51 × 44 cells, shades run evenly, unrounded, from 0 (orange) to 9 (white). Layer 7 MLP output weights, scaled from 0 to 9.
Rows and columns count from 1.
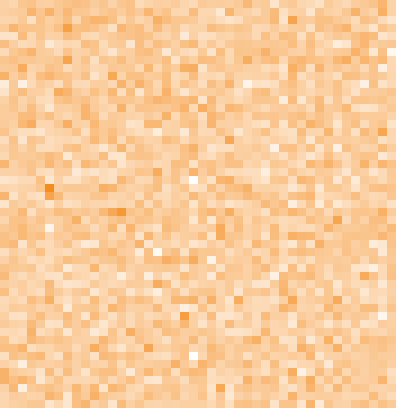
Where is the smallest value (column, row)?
6, 24
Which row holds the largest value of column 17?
35
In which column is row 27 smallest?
14
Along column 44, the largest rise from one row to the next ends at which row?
7
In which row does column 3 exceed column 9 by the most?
49
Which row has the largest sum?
26
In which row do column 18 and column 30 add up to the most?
32
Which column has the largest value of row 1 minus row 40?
21
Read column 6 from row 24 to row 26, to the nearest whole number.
0 2 7
